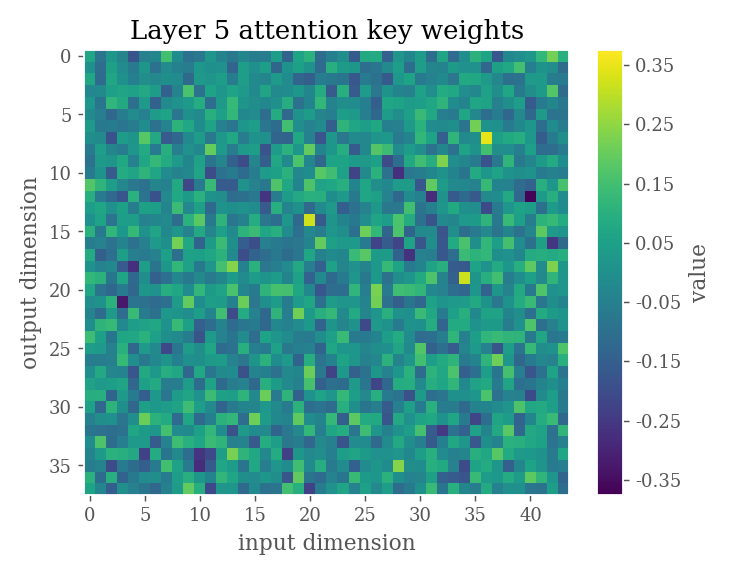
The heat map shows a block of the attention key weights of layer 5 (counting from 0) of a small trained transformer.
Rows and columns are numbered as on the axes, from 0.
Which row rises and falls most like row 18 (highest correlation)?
36
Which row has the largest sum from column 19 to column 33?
22
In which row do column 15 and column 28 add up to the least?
16
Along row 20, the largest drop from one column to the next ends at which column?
27
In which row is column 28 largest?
35
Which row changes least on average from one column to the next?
2
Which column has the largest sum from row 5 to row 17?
20
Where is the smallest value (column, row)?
40, 12
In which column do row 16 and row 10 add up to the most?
21
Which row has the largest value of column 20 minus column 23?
14
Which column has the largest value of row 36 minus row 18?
4
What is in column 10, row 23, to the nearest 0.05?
-0.15
